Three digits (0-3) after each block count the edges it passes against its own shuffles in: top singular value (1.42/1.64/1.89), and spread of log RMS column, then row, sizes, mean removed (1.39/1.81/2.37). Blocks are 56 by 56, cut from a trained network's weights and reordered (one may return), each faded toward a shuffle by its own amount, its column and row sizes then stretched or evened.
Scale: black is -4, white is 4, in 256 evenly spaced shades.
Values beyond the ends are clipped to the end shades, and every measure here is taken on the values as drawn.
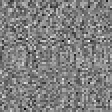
3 0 1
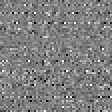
0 1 3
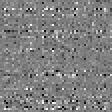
3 2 3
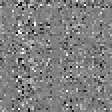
2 3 1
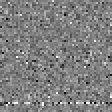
1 0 2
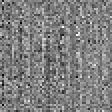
2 2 0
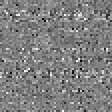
0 1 3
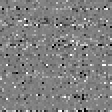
0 1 3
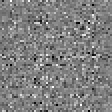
1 2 3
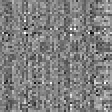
3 2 1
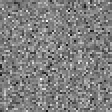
1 0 0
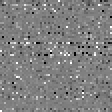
0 0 3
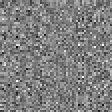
3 2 0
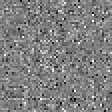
1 1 0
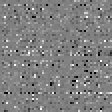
1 2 3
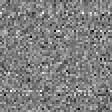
1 0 2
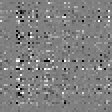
3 3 3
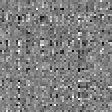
3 3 2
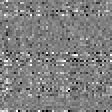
3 2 3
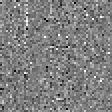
0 2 0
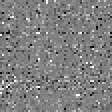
1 2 1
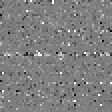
0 1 2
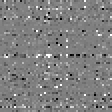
2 2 3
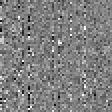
1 3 0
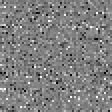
0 0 1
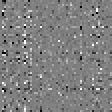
2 3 1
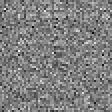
1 0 0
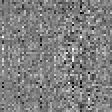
2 3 0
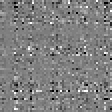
2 3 3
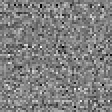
1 1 2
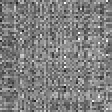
3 2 0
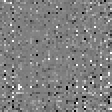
1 3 1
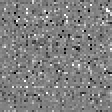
0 1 2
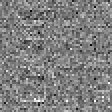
2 2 0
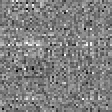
2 1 2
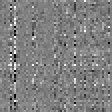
2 3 0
